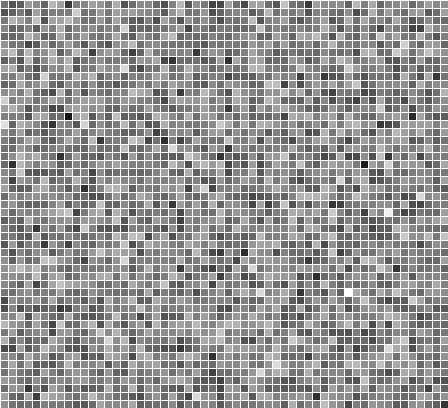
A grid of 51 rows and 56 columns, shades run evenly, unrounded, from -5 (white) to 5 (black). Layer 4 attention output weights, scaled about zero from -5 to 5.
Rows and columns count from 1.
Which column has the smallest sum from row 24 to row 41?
15
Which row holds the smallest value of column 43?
23
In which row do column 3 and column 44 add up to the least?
37
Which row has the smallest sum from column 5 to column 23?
35
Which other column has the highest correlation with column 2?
24
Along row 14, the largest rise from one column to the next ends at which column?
49
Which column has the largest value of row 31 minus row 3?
9
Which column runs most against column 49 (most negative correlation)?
46
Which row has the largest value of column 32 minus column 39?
25
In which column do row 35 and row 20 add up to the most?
28
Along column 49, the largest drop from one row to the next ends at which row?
21
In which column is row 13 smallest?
1
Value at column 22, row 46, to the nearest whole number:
0
